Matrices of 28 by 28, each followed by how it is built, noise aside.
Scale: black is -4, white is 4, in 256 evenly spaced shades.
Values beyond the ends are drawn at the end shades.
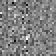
uneven columns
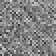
Toeplitz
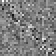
banded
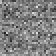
blocks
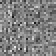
low rank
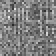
blocks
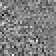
lower triangular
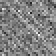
Toeplitz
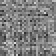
blocks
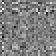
low rank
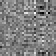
low rank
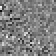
lower triangular
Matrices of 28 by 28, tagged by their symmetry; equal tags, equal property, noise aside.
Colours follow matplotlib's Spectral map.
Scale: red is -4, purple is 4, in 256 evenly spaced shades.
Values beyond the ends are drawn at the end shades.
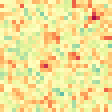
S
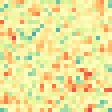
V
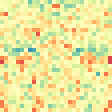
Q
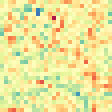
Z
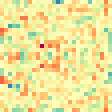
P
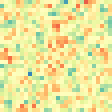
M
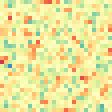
M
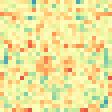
Q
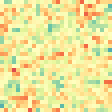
M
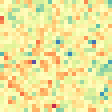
S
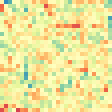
Z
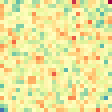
S
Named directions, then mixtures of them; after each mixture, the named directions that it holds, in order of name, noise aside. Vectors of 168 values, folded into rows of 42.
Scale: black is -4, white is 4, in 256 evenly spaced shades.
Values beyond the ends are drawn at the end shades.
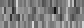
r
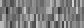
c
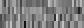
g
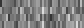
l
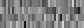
g, r.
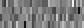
c, g, r.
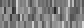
r.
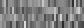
g, r.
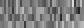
g, l, r.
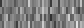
l.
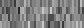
c, l.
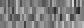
g, l, r.
